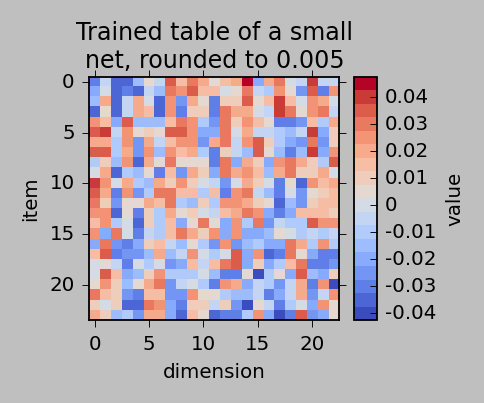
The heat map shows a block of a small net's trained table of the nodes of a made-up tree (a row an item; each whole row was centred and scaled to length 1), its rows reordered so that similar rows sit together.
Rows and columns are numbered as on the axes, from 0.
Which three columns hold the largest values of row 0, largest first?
14, 20, 7
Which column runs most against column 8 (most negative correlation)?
19
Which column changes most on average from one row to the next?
12
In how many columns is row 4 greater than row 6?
8
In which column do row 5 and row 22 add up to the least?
17
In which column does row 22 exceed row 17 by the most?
21
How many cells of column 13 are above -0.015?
18
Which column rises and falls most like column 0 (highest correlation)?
3
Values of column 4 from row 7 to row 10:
-0.025 -0.035 -0.015 -0.01
